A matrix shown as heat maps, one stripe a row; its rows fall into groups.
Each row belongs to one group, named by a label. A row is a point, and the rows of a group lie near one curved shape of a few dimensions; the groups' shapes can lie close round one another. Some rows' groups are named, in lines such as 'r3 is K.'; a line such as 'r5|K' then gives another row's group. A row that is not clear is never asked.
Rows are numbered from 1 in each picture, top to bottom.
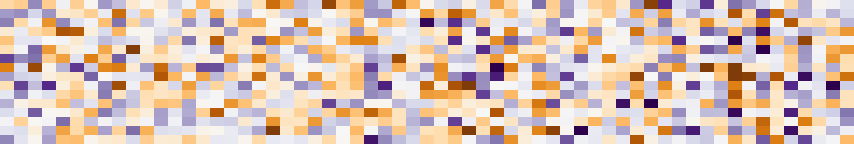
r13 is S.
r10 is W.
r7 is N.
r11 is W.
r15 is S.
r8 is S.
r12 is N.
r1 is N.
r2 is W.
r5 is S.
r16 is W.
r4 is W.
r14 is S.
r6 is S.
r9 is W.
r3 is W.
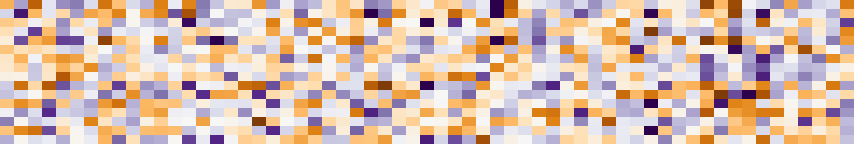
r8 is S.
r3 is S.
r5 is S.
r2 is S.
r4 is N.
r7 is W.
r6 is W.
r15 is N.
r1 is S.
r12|N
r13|W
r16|W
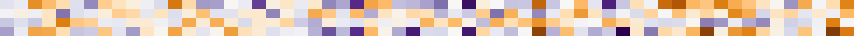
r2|S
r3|S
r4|N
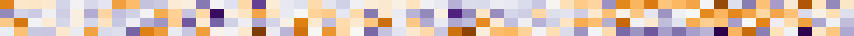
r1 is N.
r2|W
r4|N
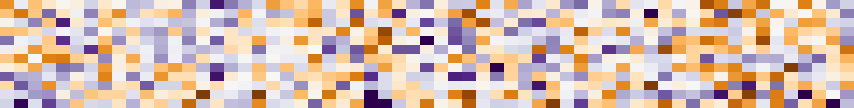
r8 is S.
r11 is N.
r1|S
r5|W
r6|N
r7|W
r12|W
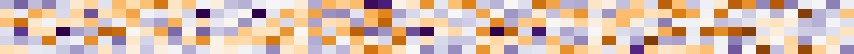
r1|W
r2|N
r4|S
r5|N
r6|W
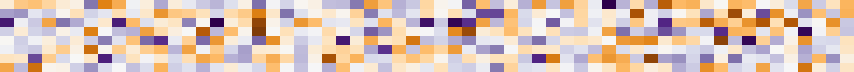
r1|N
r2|W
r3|W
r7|N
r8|S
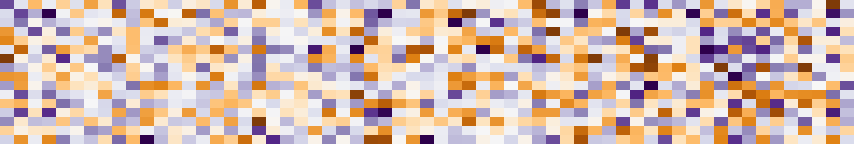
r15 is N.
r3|W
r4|N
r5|W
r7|N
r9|W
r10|N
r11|W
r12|W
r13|W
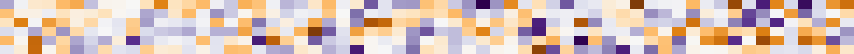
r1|W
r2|S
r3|W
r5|S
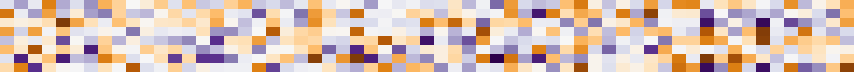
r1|S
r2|N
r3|W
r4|S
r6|N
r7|S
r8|S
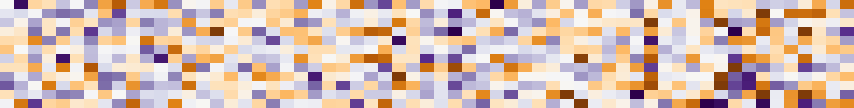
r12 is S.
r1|S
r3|N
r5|N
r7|S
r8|S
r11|W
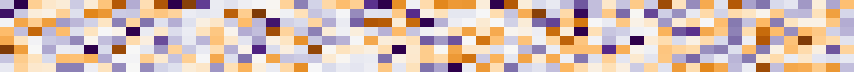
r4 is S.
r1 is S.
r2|N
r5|W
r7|S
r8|W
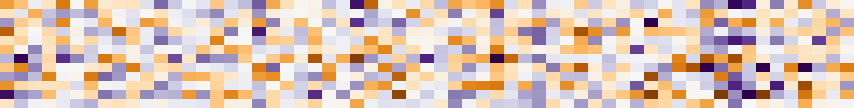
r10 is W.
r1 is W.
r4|N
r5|W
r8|S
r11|N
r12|S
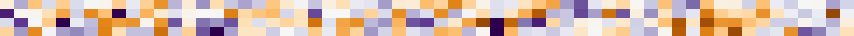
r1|S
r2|N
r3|S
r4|S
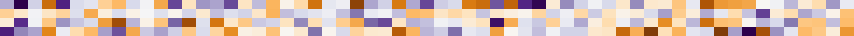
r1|S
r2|S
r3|S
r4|N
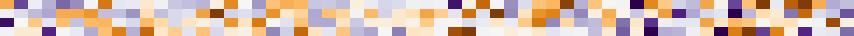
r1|W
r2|S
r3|N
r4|N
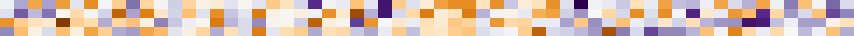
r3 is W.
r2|W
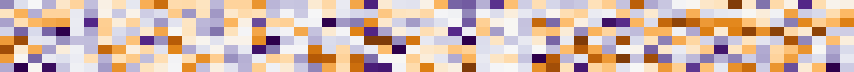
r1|W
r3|N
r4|W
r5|S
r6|N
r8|W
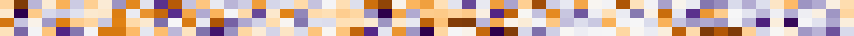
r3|W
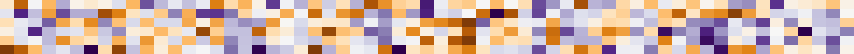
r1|W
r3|W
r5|W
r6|N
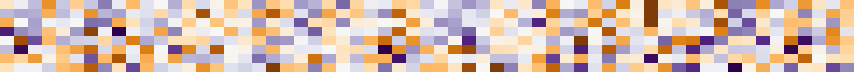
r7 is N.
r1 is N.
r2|N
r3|N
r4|N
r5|S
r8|S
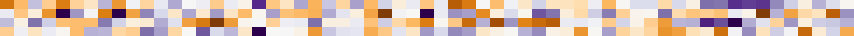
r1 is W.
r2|W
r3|S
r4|N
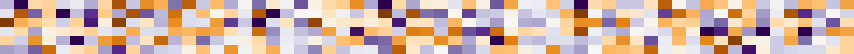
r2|S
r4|S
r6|N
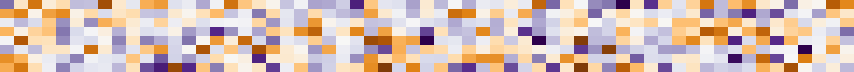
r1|N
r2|W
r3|S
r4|S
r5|W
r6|N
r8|S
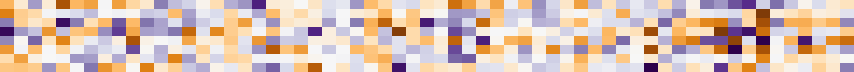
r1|W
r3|W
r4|N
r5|S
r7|S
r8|N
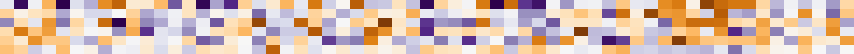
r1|S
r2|N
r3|W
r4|W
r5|N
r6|S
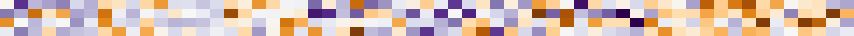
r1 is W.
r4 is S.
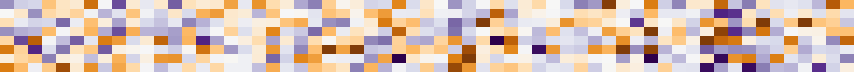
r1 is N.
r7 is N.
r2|S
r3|W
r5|S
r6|N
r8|W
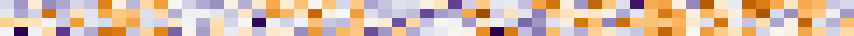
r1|W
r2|S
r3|N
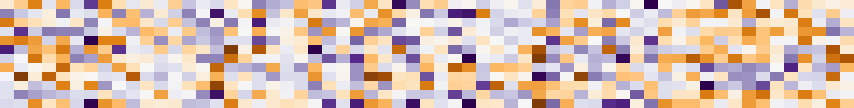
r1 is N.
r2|W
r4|W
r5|N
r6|N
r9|W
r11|W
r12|N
